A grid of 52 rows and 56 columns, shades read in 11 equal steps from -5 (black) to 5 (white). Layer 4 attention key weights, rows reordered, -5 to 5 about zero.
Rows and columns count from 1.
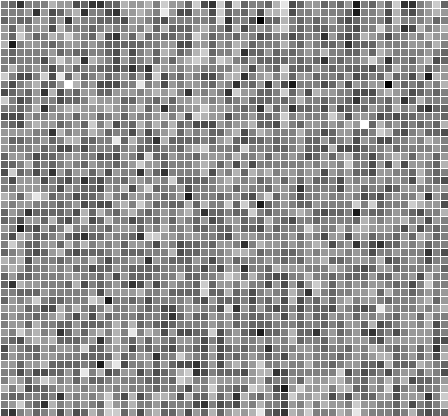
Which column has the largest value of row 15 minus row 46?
25
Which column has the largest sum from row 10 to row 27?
18
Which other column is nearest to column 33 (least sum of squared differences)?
43
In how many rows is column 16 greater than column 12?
22
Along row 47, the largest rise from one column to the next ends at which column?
11
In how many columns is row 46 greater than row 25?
19
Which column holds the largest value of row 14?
26
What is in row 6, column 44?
-3
